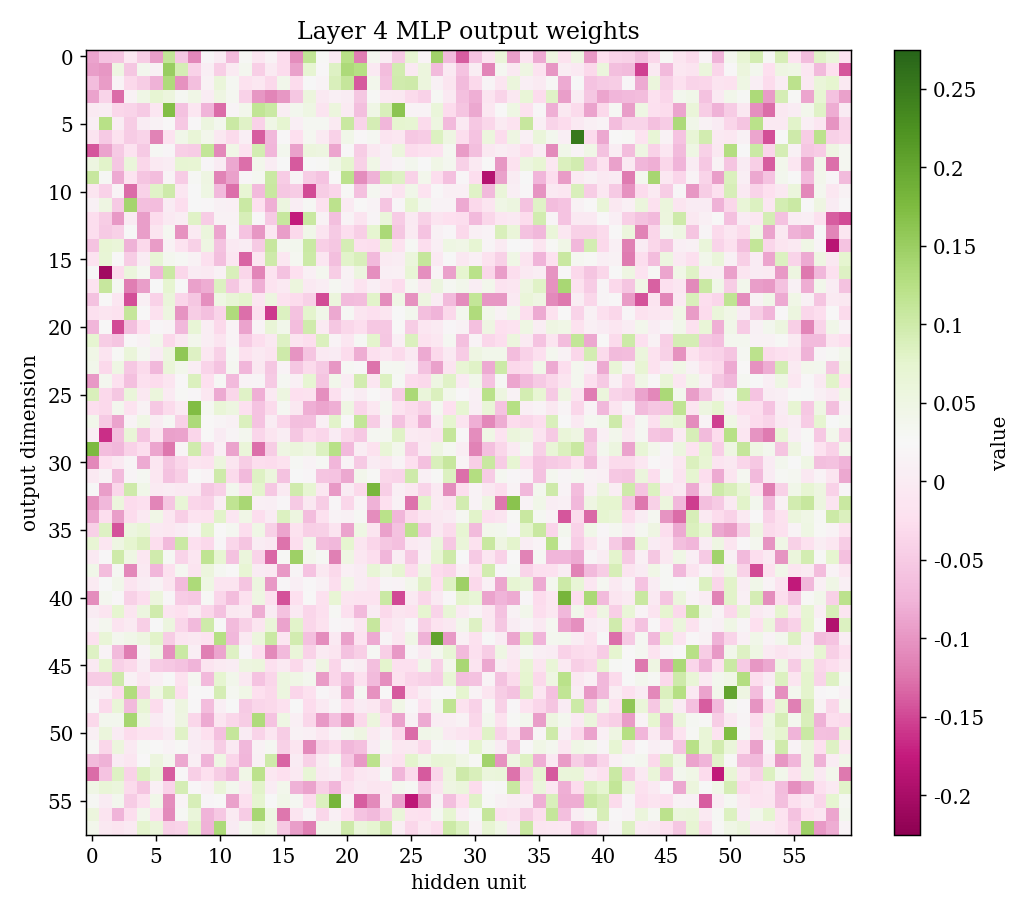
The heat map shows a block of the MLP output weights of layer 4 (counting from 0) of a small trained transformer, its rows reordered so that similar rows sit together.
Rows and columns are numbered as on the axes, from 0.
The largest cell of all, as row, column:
6, 38
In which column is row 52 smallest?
15
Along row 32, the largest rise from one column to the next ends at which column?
22
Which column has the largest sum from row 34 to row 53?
56
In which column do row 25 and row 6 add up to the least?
13
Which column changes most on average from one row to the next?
47
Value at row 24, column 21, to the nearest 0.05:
0.1
